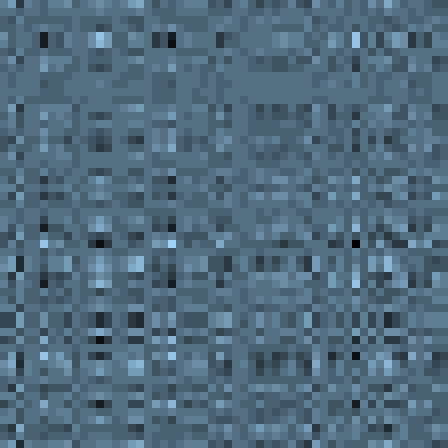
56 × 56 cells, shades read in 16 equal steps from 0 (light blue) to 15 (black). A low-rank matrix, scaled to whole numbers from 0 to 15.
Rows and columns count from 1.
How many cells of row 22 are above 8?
9
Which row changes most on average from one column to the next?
45
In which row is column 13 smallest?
5
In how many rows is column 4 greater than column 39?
22
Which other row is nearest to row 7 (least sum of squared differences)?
26
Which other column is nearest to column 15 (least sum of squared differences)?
53
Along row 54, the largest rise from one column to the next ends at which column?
40
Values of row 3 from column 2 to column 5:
9 6 8 8
